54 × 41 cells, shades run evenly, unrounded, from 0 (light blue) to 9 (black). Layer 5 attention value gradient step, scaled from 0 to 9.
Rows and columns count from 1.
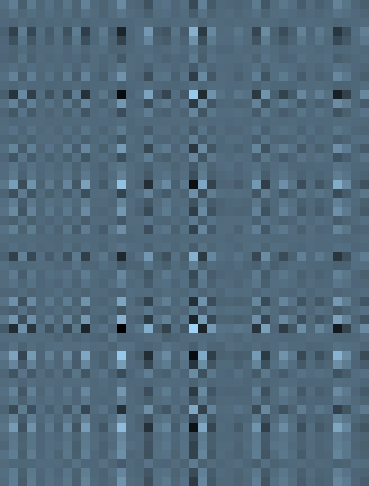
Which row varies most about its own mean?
37
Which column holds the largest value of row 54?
22
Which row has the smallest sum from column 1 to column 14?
40
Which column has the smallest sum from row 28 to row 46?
14
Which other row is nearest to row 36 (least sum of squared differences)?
34
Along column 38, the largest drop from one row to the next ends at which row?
12
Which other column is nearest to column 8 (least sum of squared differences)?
39
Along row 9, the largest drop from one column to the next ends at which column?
23
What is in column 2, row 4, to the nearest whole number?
6
